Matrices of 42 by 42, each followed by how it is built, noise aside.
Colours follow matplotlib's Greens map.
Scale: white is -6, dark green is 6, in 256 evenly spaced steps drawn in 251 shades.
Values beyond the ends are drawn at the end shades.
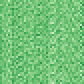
repeating rows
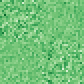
block diagonal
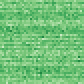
blocks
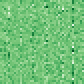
uneven columns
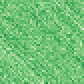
Toeplitz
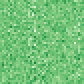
uneven columns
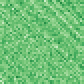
Toeplitz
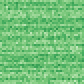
blocks
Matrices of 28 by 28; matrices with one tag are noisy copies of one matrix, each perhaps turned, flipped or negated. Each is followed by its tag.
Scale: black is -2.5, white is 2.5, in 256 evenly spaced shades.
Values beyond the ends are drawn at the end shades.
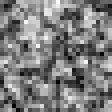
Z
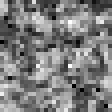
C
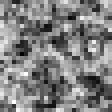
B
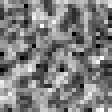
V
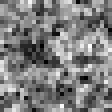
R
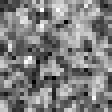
Z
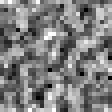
V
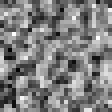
V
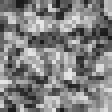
C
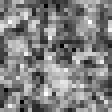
R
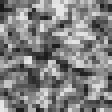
Z
